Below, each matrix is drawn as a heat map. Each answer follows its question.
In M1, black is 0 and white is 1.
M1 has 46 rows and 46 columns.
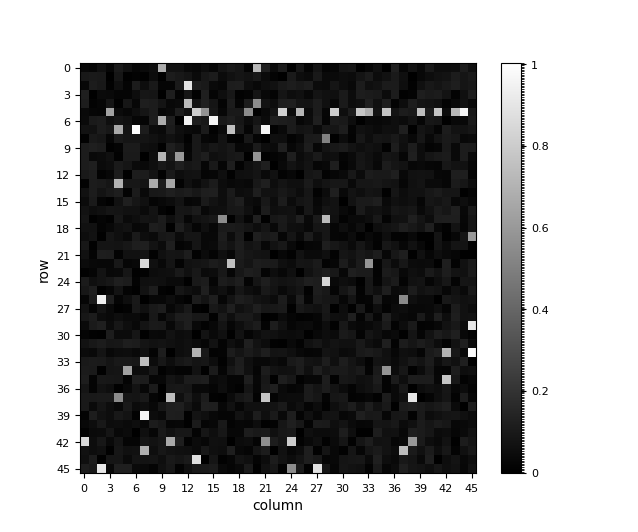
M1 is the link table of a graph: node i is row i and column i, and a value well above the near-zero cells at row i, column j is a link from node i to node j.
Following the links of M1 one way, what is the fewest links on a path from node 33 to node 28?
3
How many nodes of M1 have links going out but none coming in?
3
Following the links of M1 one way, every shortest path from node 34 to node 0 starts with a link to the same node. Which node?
node 35
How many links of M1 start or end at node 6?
4
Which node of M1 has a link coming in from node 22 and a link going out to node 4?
node 7
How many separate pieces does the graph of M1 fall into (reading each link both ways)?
7
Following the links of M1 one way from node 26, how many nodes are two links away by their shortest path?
5
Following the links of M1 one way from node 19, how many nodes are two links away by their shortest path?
3
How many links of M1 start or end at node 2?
3
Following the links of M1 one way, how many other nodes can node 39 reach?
11
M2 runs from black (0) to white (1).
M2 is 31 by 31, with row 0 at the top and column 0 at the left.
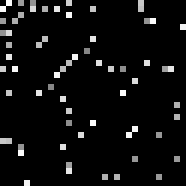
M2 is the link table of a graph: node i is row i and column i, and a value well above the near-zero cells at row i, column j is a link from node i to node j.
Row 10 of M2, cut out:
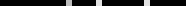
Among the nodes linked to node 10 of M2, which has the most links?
node 11
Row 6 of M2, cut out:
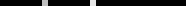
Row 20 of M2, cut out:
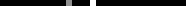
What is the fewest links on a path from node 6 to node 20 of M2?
2
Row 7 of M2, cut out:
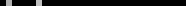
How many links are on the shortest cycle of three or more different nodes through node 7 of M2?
4
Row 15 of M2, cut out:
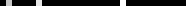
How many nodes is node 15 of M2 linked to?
3
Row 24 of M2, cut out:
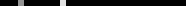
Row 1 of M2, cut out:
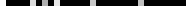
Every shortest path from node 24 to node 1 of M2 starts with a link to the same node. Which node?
node 3
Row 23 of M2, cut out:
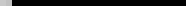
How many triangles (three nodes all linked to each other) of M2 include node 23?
1
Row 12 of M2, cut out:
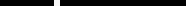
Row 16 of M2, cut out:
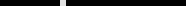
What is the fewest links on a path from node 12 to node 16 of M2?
6
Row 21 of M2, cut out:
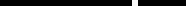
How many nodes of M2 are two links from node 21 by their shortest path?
2
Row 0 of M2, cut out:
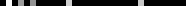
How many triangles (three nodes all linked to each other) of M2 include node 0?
2
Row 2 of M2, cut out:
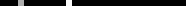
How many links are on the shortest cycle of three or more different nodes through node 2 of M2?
4
